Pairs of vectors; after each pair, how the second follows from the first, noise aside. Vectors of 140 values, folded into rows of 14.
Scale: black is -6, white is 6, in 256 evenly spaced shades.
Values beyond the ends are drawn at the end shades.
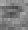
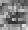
reversed, scaled up.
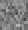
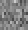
wrapped around.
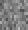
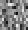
wrapped around, negated, scaled up.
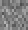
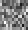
scaled up.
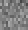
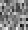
reversed, negated, scaled up.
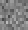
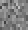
wrapped around.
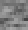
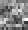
negated, scaled up.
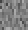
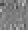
wrapped around, negated, partly zeroed.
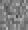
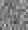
shuffled.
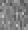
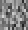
wrapped around, negated, scaled up.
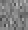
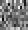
wrapped around, negated, scaled up.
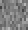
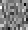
negated, scaled up.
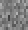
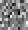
reversed, scaled up.
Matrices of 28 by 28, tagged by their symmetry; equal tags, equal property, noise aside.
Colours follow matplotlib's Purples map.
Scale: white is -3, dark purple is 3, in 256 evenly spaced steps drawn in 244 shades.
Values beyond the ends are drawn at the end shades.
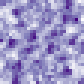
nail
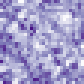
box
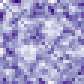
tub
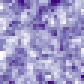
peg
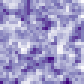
peg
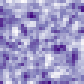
peg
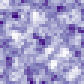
tub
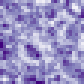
box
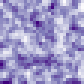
peg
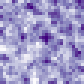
box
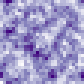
box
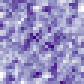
nail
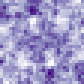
nail
